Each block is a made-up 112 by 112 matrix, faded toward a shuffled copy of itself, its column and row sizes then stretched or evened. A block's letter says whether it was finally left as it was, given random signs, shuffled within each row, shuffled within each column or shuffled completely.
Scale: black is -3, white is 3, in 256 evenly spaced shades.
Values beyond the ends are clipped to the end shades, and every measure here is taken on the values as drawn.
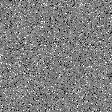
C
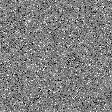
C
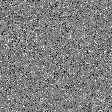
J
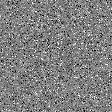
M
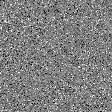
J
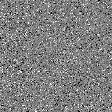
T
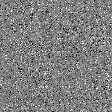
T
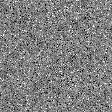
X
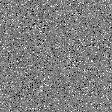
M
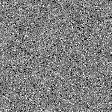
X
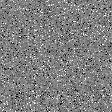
M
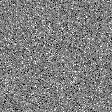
X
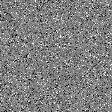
M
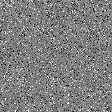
T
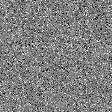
X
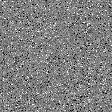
T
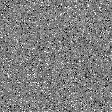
T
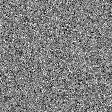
J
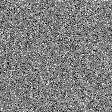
J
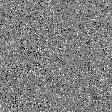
T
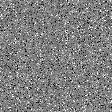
X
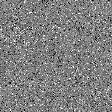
M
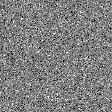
C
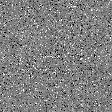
M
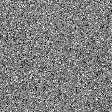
X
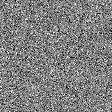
C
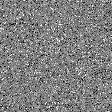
C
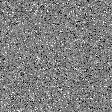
C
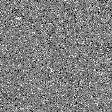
M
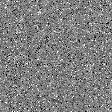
M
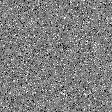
J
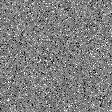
J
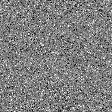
C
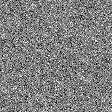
X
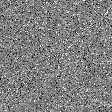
J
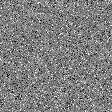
J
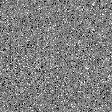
T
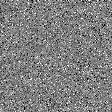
C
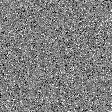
J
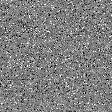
C
